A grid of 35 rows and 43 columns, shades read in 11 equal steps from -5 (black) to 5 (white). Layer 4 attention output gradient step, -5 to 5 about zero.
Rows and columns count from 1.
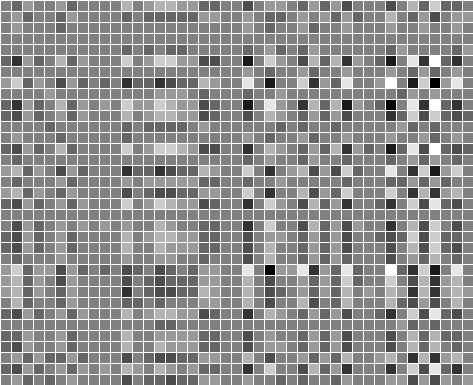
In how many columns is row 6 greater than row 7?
16
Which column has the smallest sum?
23
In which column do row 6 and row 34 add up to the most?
40
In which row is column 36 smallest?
10
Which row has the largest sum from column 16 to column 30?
25
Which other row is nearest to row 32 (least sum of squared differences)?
31
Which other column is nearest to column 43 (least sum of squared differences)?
34
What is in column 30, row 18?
1
